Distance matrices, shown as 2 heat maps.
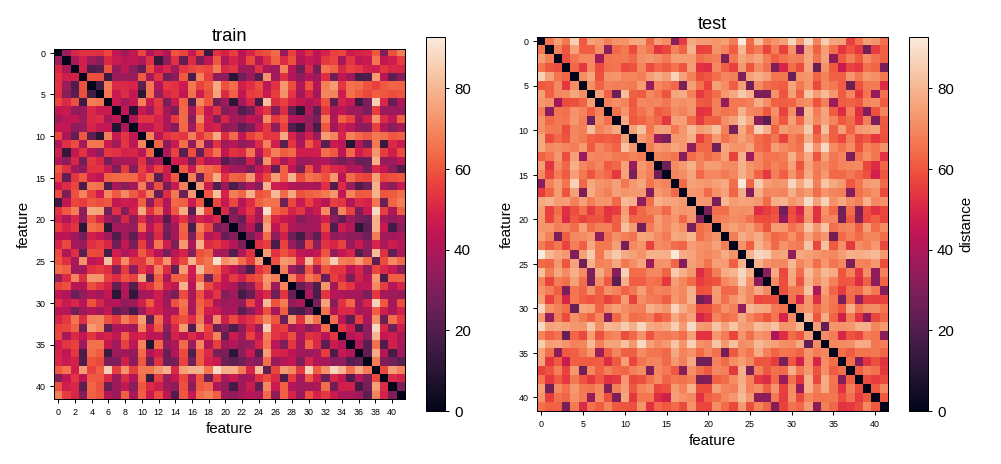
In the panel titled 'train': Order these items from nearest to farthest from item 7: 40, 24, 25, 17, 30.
40, 30, 24, 25, 17
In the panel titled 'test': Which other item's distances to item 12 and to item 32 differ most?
34
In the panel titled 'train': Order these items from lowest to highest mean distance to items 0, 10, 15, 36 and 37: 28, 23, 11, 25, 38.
11, 23, 28, 25, 38
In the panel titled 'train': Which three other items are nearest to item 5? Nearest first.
10, 4, 2
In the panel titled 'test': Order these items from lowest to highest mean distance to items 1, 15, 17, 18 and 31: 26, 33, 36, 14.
14, 36, 33, 26
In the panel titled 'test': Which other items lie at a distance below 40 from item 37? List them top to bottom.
5, 13, 17, 25
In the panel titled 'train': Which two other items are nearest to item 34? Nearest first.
20, 13
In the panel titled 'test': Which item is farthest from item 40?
24
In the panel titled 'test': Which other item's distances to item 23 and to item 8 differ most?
10
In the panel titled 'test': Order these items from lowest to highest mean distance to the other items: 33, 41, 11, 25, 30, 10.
41, 33, 11, 25, 30, 10
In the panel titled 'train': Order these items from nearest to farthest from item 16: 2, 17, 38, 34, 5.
34, 2, 5, 17, 38
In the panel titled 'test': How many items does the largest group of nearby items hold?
5
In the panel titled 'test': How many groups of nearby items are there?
12
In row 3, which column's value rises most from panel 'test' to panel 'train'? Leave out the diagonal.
38
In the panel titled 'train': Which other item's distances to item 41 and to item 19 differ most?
14
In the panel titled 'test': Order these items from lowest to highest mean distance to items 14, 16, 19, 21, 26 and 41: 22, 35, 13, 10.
13, 35, 22, 10
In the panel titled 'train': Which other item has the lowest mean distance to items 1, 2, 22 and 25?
29
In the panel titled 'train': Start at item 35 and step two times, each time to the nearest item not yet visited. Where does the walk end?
39
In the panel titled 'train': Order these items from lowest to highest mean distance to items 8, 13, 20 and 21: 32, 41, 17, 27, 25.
41, 27, 32, 17, 25
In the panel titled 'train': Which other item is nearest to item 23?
26
